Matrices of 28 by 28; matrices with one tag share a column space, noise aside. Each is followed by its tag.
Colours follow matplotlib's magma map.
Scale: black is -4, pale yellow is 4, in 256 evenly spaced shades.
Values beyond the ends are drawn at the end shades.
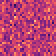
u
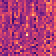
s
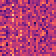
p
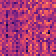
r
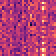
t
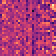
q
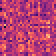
u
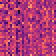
r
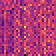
p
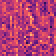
s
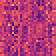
t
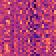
r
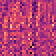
s
